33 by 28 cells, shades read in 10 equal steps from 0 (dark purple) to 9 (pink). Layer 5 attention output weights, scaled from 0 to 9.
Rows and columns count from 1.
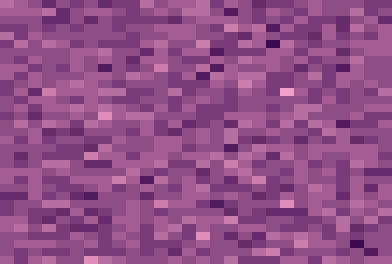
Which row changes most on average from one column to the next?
16
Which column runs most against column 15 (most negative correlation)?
19
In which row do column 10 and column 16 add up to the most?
10
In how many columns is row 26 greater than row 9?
14
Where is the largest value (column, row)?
21, 12
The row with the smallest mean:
3
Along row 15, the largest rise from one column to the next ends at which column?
8
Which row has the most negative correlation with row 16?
28
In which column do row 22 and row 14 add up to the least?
15
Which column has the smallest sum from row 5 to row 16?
25
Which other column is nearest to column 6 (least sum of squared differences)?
9
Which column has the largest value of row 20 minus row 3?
7
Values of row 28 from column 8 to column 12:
2 5 5 4 5
